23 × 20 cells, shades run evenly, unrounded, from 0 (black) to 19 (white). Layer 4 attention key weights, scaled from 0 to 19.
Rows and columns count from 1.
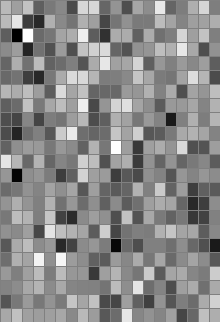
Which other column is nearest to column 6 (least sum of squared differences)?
7
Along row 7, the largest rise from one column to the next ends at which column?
6
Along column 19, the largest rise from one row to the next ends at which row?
5
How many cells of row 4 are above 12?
7
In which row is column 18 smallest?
15
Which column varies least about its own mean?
14
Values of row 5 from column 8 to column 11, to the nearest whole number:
6 13 17 12
